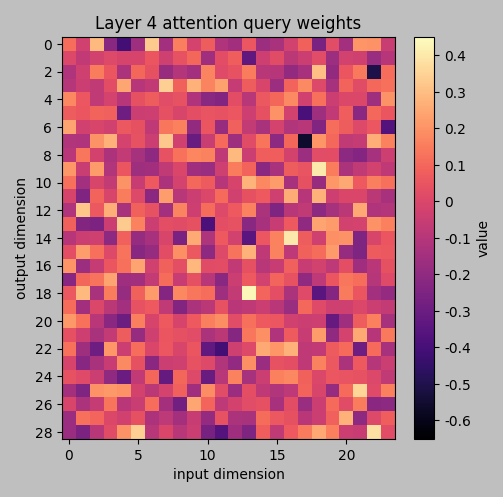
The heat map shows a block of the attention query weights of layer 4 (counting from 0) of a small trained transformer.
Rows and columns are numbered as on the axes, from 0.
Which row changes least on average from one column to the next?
19
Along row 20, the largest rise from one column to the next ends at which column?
5
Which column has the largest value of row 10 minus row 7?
17
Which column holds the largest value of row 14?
16
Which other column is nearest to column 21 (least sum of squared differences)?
6
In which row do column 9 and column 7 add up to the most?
3
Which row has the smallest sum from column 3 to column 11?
24
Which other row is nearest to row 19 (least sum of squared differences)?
1
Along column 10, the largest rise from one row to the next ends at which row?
25
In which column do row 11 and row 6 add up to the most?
7
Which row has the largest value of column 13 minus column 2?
18
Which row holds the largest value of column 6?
0
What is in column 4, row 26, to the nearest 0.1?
-0.1
